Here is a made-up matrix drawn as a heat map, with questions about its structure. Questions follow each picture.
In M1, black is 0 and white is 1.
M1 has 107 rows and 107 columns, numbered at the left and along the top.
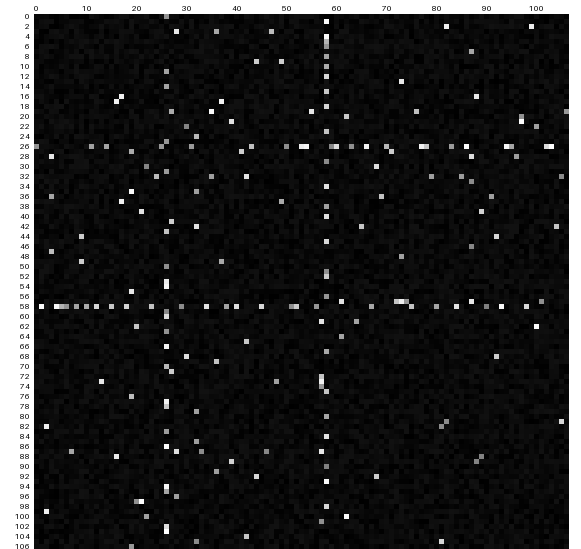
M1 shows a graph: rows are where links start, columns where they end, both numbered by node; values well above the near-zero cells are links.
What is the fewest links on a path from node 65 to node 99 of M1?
7
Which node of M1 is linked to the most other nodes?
node 58
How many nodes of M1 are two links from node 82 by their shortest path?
2
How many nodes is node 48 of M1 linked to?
1
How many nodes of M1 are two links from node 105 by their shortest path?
6
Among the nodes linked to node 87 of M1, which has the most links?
node 57
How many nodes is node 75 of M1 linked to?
1
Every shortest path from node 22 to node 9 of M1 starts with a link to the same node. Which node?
node 30
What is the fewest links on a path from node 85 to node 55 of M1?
4
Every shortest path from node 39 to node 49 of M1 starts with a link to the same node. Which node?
node 89
